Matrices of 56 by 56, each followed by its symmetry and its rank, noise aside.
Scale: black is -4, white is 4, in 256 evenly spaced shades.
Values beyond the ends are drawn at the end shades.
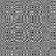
symmetric, rank two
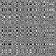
no symmetry, rank two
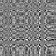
antisymmetric, rank two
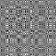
no symmetry, rank three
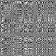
no symmetry, rank four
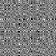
symmetric, rank four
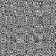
antisymmetric, rank four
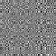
no symmetry, rank four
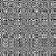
no symmetry, rank three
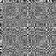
symmetric, rank three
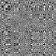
symmetric, rank three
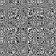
symmetric, rank four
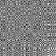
symmetric, rank three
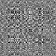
no symmetry, rank three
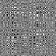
antisymmetric, rank four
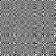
symmetric, rank two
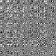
symmetric, rank three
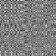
no symmetry, rank three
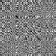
symmetric, rank three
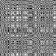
symmetric, rank two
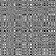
antisymmetric, rank two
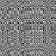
no symmetry, rank three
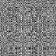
no symmetry, rank four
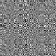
antisymmetric, rank four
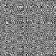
no symmetry, rank four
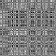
no symmetry, rank two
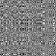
no symmetry, rank four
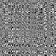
antisymmetric, rank four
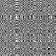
no symmetry, rank three
